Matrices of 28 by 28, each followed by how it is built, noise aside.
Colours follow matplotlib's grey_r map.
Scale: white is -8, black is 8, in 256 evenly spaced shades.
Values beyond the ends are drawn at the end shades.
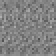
repeating columns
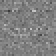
uneven rows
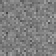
repeating rows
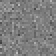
uneven columns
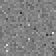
sparse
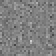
uneven columns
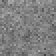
smooth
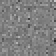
uneven columns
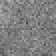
smooth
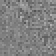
upper triangular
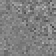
upper triangular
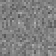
low rank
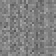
repeating rows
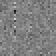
uneven columns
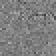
uneven rows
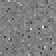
sparse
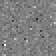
sparse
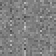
uneven columns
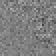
upper triangular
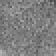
smooth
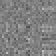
low rank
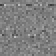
uneven rows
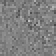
upper triangular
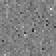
sparse
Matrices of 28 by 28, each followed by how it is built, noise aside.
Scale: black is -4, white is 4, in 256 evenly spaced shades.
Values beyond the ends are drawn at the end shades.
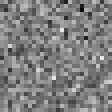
noise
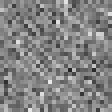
Toeplitz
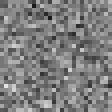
noise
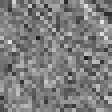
Toeplitz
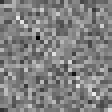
diagonal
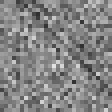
Toeplitz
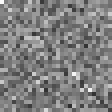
diagonal
